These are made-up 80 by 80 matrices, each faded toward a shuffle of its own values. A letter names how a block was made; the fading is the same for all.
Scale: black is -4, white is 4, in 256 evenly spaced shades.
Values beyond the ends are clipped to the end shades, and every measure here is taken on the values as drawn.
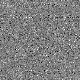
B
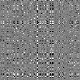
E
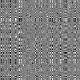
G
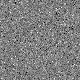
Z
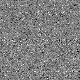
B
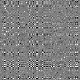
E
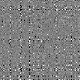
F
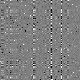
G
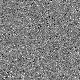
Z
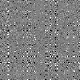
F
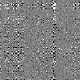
F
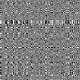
E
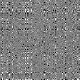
F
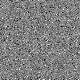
B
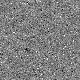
Z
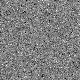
Z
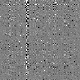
F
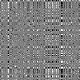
G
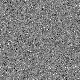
Z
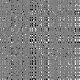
G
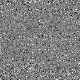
B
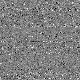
B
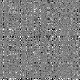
F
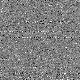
B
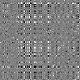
G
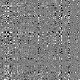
F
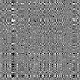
E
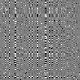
G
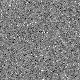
Z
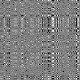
G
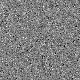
Z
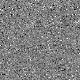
B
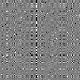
G
